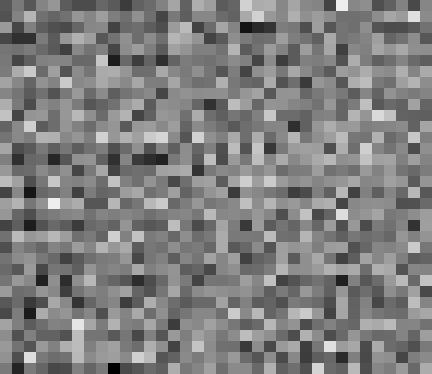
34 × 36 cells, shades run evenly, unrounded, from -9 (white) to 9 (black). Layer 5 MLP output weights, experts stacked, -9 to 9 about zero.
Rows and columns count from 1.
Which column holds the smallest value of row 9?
22
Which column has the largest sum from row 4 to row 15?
2
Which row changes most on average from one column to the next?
14
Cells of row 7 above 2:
4
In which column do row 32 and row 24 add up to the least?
28
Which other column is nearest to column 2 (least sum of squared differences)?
5
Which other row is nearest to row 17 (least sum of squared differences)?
19
